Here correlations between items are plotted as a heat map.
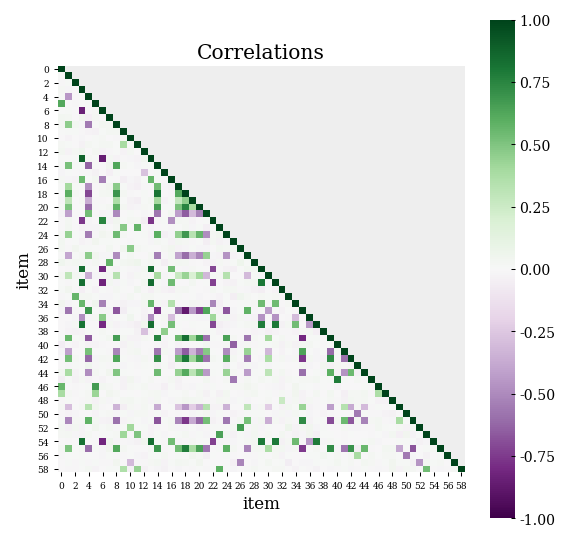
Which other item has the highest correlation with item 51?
35
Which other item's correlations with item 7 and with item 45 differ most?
40
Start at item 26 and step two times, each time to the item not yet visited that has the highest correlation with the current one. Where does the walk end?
10
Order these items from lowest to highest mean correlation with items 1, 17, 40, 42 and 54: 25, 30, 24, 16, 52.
25, 52, 16, 30, 24
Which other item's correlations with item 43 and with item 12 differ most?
50
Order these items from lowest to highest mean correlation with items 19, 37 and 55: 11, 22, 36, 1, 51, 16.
51, 22, 36, 11, 16, 1
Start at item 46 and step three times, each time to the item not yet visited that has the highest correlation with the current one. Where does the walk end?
47
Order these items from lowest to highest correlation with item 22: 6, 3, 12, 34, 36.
3, 34, 12, 36, 6
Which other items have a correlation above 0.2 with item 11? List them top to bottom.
9, 23, 53, 58
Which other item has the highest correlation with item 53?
23
